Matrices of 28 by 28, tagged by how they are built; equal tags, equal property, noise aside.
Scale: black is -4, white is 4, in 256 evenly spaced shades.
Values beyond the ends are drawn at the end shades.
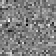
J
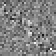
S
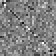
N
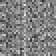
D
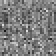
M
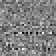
J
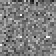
J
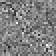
S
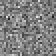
D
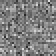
M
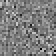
S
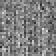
M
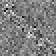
S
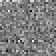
J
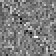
S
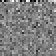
J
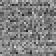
M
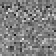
J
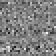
J
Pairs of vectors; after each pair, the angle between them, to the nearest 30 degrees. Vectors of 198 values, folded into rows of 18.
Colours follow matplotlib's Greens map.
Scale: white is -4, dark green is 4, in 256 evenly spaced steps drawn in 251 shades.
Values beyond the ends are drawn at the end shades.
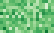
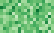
90 degrees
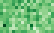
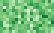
120 degrees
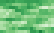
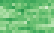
30 degrees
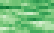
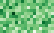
90 degrees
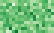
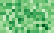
60 degrees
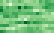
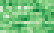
150 degrees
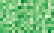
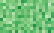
30 degrees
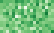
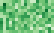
90 degrees
